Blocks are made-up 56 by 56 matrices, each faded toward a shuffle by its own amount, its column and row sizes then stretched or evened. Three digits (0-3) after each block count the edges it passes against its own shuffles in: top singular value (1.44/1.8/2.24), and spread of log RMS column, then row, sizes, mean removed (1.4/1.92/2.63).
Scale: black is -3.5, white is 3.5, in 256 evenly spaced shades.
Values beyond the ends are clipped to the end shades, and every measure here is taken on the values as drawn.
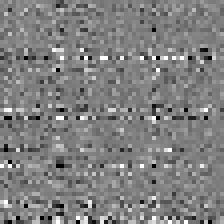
2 2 3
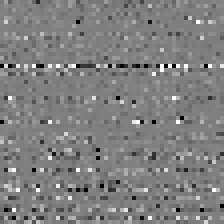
2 0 3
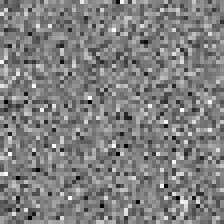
0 1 0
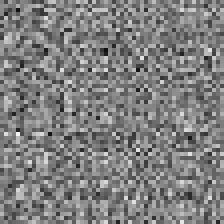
3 1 1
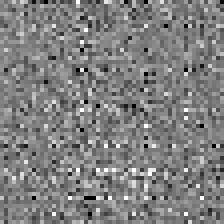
0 2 2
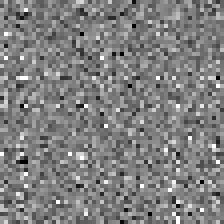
1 2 1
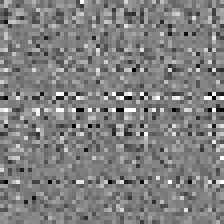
3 1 3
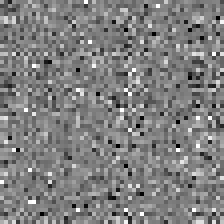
2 1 0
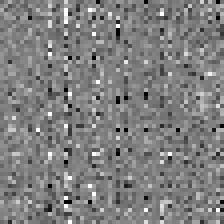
0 3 1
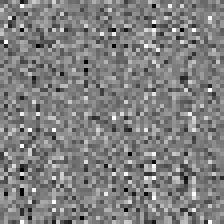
2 2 1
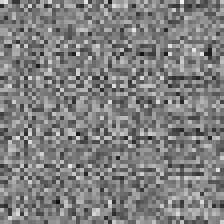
3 0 2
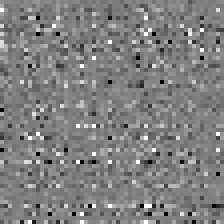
0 2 3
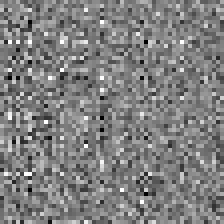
2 2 1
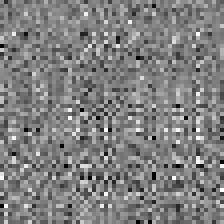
3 2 2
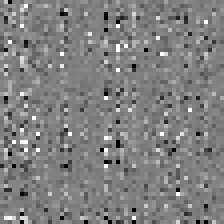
0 3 1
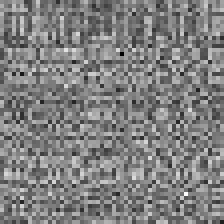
3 1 1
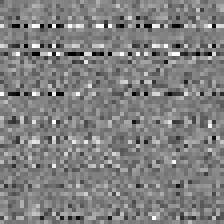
3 0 3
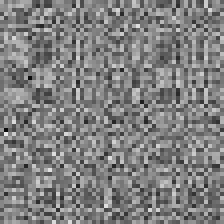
3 2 0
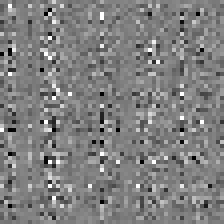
0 3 2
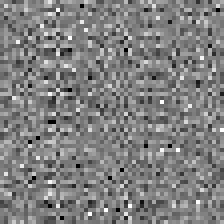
3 1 0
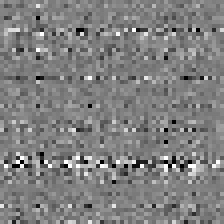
2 1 3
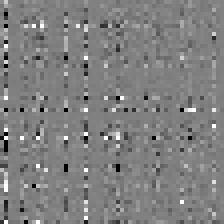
2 3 2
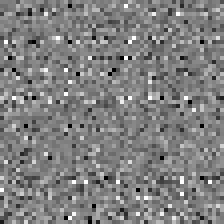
0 0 2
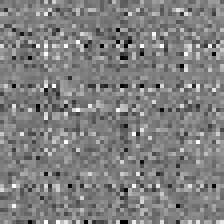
2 1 3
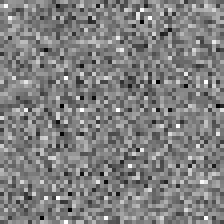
0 0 1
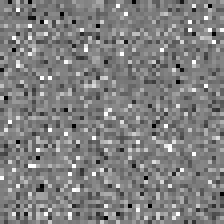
1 0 0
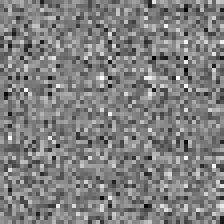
2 2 1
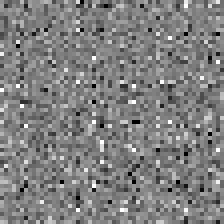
1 2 1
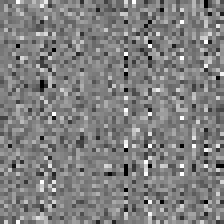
2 3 1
